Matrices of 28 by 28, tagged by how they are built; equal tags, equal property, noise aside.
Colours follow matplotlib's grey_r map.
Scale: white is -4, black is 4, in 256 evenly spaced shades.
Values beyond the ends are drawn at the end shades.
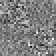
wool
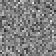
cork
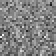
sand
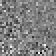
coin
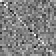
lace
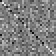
lace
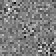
wool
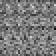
sand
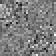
wool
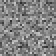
sand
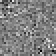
wool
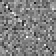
lace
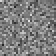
cork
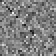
lace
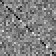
lace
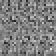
sand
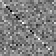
lace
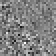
coin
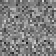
sand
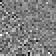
coin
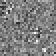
wool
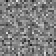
sand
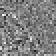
coin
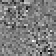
wool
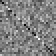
lace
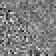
coin
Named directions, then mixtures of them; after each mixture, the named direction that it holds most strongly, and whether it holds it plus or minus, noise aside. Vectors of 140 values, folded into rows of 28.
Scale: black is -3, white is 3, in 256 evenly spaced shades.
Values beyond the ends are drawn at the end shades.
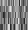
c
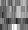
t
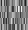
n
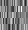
n, plus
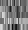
t, minus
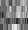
t, plus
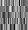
c, plus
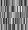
n, plus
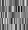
n, minus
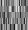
n, plus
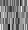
c, minus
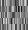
n, minus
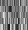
c, minus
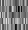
n, minus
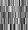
c, plus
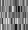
n, minus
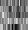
t, minus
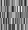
n, plus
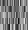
c, minus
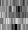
t, minus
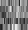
t, plus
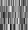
c, plus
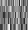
c, plus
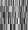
c, plus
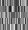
n, minus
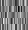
n, minus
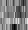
t, minus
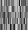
c, plus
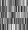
n, minus
